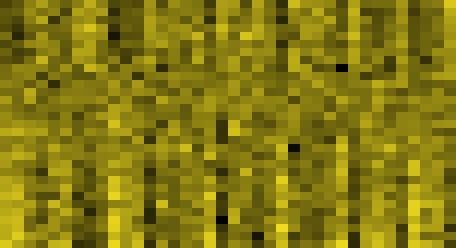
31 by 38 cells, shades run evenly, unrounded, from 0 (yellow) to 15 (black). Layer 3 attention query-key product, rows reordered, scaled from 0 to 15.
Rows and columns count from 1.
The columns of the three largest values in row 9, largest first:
29, 14, 33
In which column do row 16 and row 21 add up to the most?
19
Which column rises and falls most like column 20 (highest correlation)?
25
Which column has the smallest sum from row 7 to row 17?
20
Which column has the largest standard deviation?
10
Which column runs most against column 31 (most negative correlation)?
27
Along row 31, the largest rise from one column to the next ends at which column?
30
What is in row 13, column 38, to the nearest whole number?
6
